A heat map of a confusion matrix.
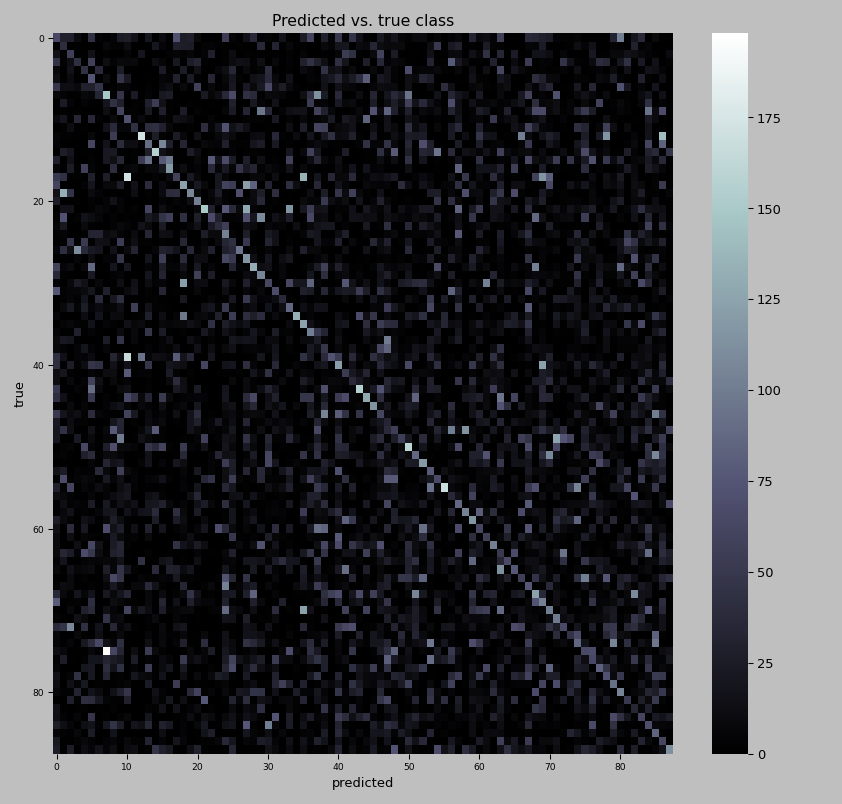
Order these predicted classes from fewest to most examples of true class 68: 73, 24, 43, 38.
73, 24, 38, 43
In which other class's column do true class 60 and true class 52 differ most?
37
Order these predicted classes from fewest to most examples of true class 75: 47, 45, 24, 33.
45, 24, 47, 33
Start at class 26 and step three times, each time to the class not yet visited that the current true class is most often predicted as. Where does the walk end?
82
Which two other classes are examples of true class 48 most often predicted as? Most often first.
58, 56
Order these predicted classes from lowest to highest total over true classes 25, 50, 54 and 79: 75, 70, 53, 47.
70, 53, 75, 47
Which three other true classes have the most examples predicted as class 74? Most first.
55, 59, 73
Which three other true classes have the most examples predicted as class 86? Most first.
12, 13, 9
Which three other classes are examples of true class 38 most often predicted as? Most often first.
47, 46, 63
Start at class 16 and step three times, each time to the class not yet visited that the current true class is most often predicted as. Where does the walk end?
24
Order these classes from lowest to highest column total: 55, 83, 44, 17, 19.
55, 19, 17, 44, 83
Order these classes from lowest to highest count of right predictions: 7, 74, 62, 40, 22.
22, 74, 62, 40, 7
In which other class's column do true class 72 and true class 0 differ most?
80
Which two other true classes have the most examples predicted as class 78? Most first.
12, 66
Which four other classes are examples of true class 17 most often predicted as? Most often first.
10, 35, 69, 70
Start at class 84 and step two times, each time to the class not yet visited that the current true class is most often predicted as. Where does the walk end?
18
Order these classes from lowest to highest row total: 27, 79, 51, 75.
27, 79, 75, 51
